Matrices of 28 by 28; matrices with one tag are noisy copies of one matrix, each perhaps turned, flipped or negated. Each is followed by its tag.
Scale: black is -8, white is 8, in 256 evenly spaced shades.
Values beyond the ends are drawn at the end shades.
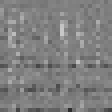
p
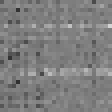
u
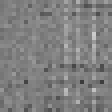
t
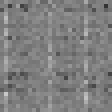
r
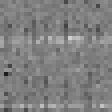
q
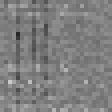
t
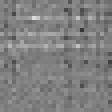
t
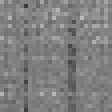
u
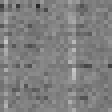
q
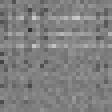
t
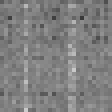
u
